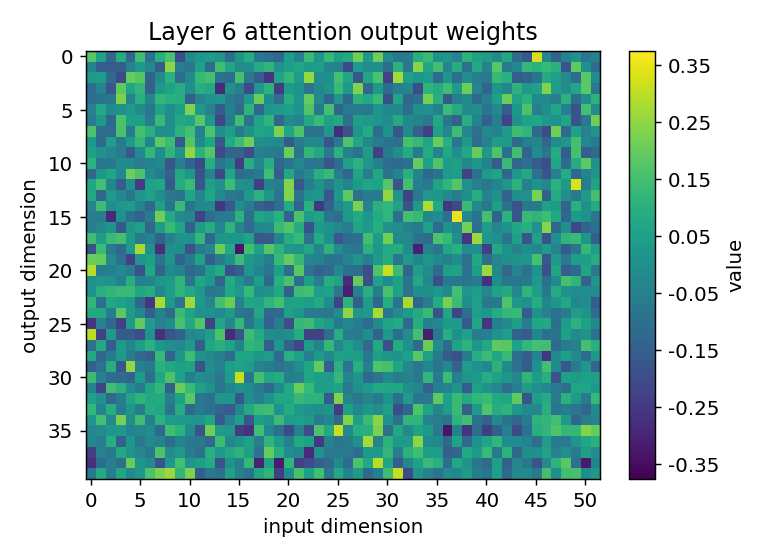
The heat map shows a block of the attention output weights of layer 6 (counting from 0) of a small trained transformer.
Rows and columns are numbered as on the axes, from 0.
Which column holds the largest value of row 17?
39
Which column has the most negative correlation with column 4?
0
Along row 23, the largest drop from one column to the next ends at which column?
33
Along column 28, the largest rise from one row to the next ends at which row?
22
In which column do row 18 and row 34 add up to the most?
5
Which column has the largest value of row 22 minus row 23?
6
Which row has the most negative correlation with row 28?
18
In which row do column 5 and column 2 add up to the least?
15
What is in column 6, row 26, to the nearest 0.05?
0
